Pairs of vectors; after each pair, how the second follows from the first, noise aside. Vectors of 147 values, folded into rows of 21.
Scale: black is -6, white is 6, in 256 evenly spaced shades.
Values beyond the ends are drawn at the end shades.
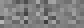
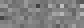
wrapped around, negated, partly zeroed.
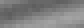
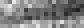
wrapped around, negated, scaled up.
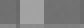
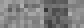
wrapped around, negated.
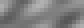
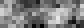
wrapped around, negated, scaled up.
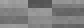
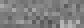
wrapped around, negated, partly zeroed.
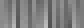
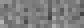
wrapped around, negated, partly zeroed.
